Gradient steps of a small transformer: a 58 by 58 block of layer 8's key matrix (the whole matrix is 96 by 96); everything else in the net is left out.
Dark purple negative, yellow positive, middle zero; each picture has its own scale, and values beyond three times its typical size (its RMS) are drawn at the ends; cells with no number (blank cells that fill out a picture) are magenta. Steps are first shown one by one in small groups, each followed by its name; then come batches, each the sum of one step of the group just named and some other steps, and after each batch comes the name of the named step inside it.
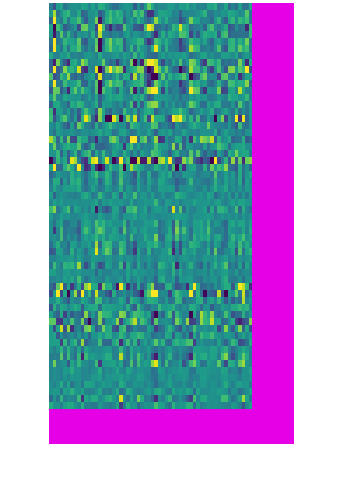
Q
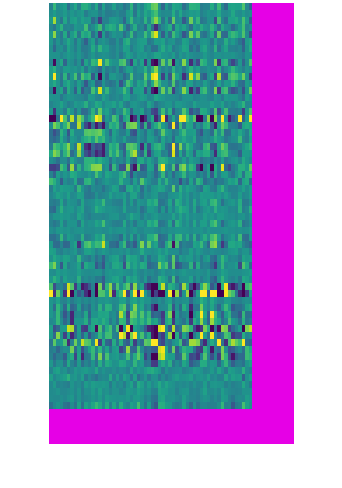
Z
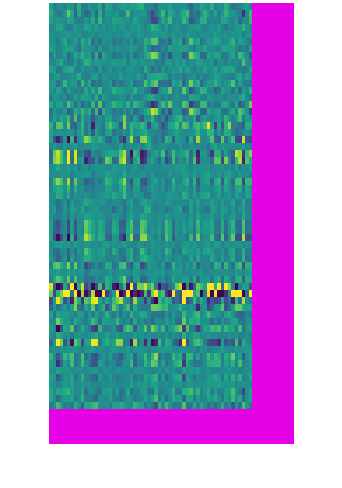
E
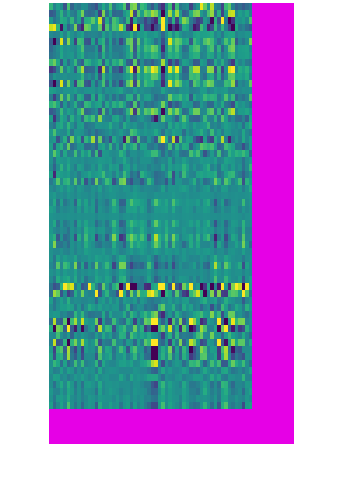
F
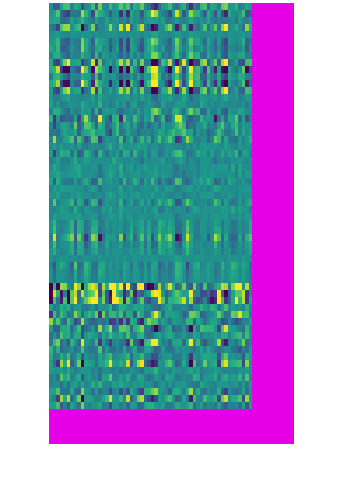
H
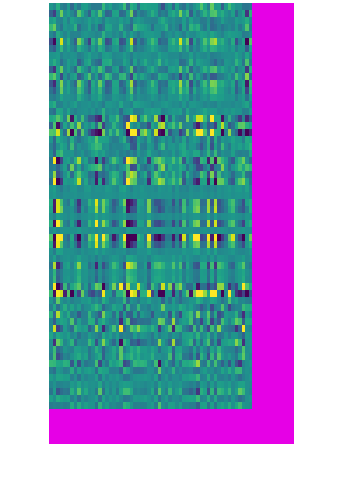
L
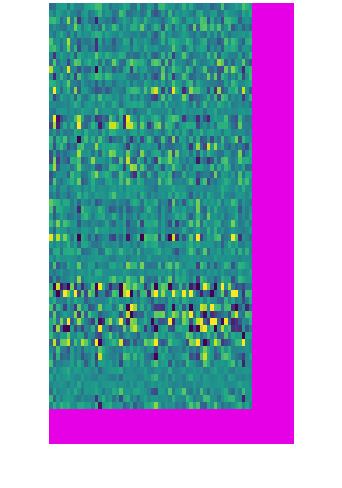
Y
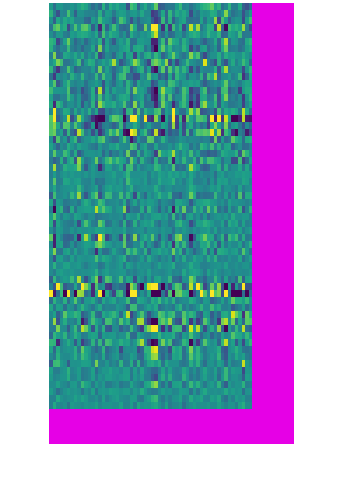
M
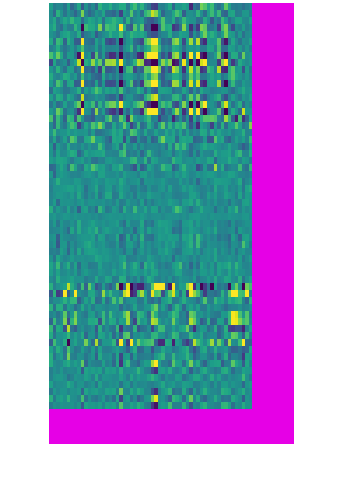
F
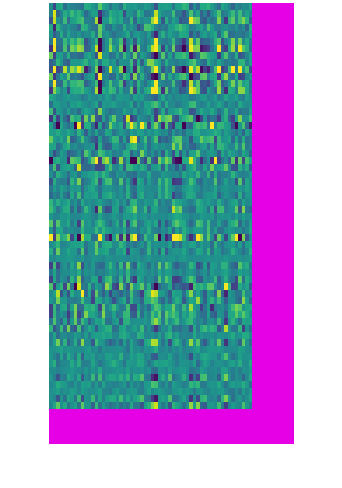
Q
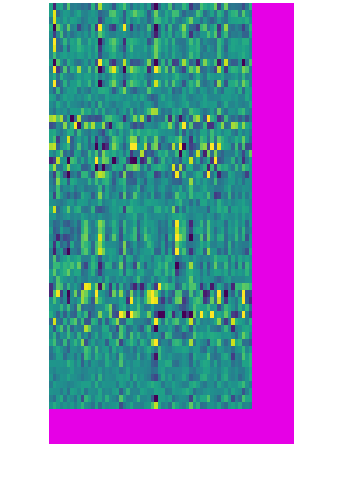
Q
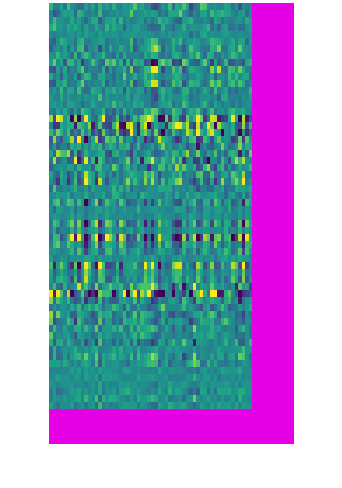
L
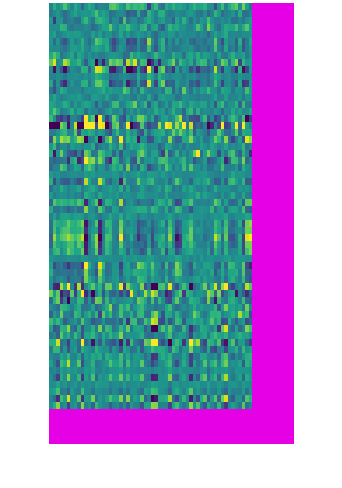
H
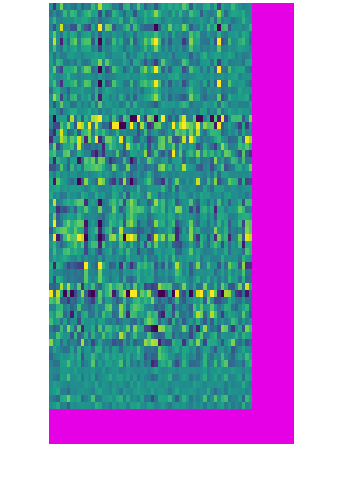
Z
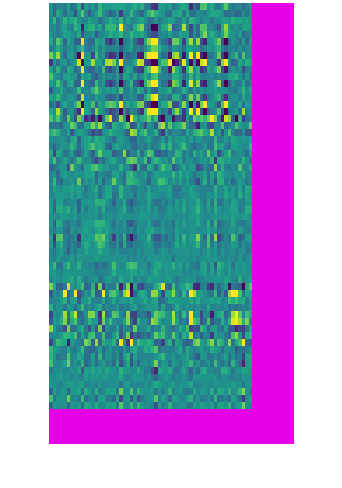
L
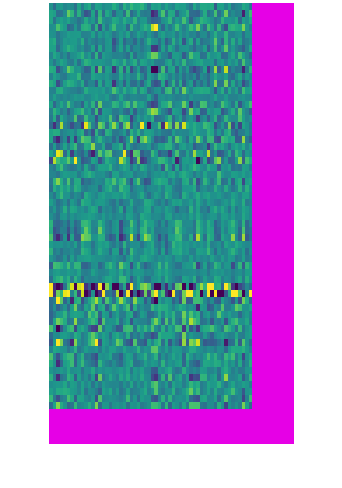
E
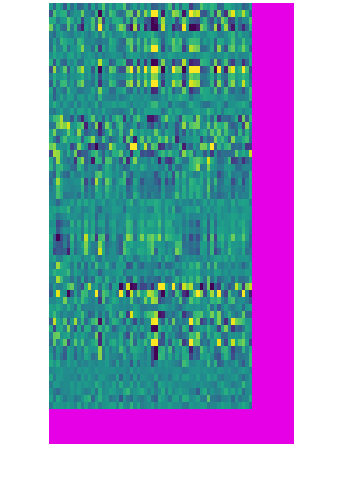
F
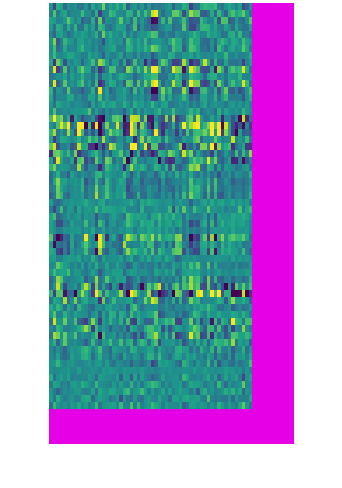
M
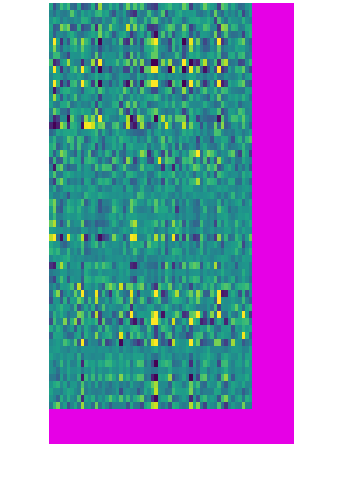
H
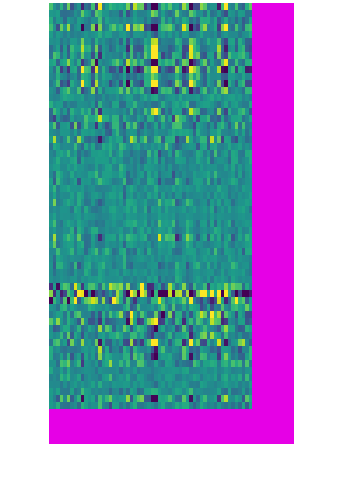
H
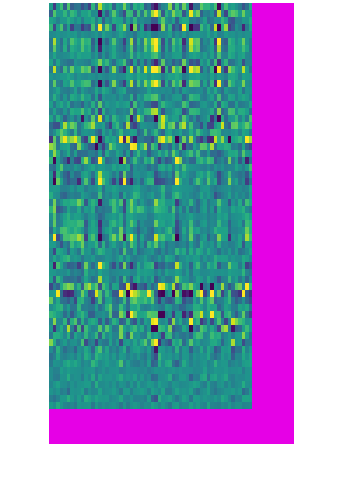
F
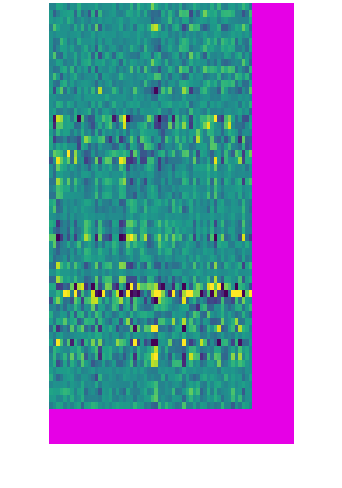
E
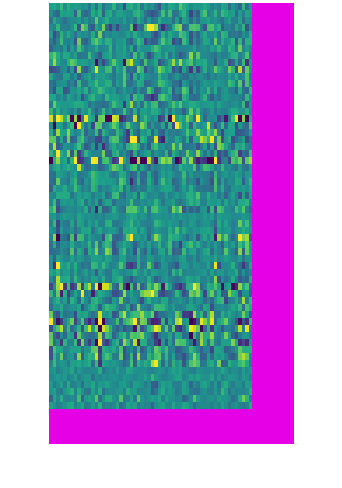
Q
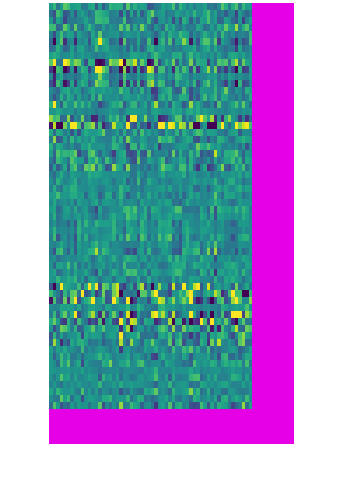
H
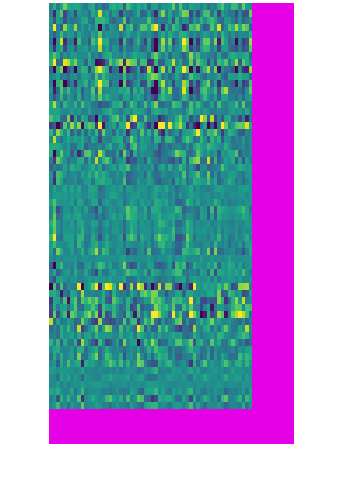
H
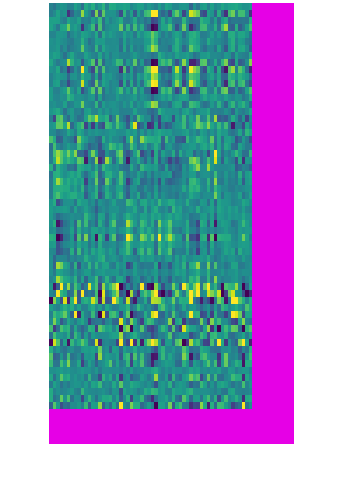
H
